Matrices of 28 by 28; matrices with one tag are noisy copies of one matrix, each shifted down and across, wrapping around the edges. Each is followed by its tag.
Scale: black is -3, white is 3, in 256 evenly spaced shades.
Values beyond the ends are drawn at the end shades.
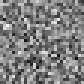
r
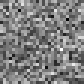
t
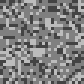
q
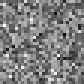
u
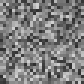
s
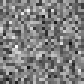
r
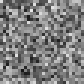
r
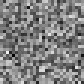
t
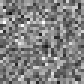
q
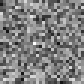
u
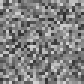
q
